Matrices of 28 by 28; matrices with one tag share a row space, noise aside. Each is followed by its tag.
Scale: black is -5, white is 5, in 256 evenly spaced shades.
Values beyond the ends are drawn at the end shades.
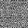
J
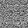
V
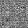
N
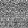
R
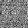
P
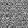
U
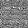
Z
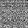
P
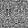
R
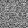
N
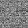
N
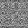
R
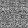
N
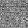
N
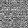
P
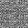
Z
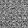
U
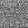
Z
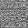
N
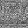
N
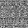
V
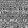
Z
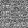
Z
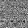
P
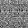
R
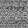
V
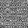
J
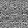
Z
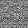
Z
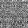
J
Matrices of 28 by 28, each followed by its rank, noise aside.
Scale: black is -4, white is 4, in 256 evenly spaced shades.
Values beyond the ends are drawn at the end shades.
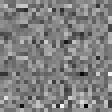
five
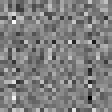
five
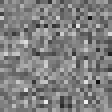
five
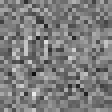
seven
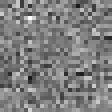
seven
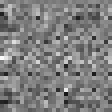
five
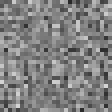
five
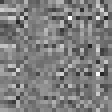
four
